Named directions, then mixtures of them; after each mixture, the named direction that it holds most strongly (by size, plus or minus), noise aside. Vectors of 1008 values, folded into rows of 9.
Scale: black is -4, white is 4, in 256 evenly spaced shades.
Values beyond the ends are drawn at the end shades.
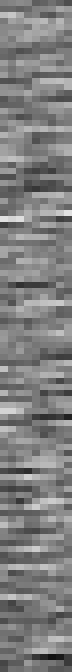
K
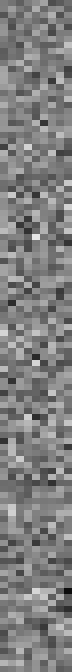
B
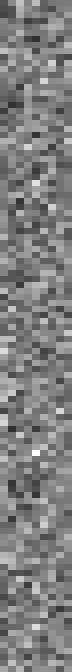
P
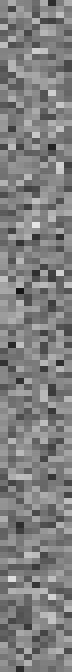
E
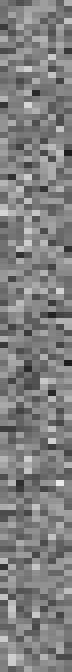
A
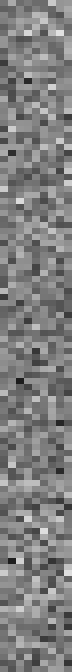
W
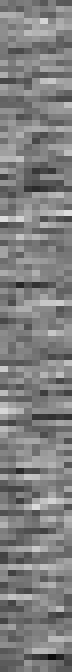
K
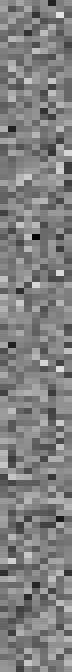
E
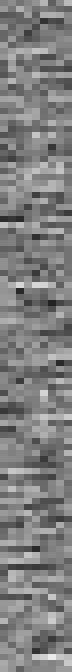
K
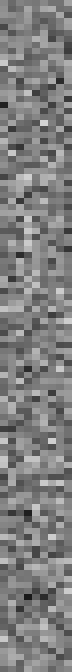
A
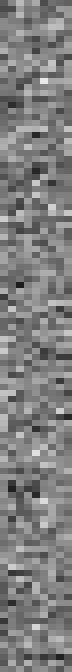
P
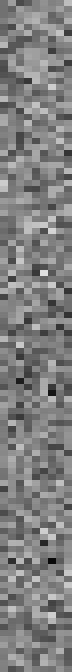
W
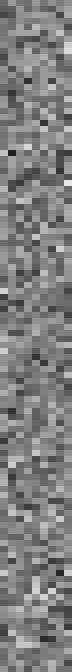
W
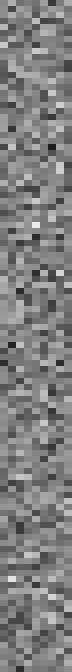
E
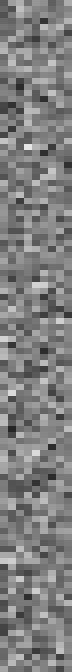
P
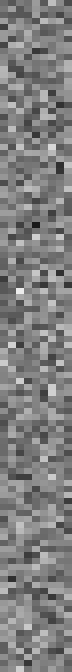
E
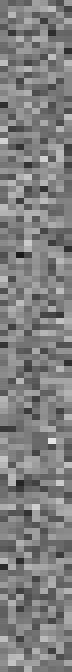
A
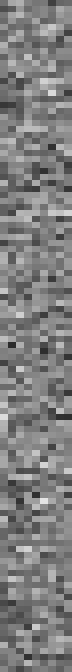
E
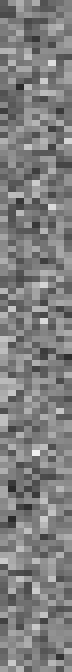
P
